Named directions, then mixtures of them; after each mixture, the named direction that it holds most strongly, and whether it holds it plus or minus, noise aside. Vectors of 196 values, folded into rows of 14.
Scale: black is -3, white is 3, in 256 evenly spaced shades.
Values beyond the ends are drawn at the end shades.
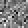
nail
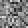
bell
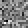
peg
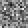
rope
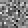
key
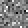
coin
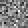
key, minus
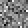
coin, plus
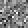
nail, minus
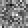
rope, plus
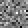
coin, minus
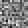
peg, plus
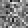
bell, minus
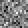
coin, minus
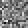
peg, minus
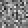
rope, minus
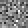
key, minus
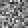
bell, plus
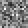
rope, plus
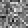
bell, minus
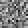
key, plus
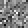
nail, minus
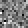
peg, plus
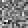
peg, minus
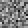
key, plus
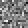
peg, minus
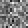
bell, minus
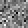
nail, plus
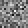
rope, minus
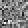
peg, plus
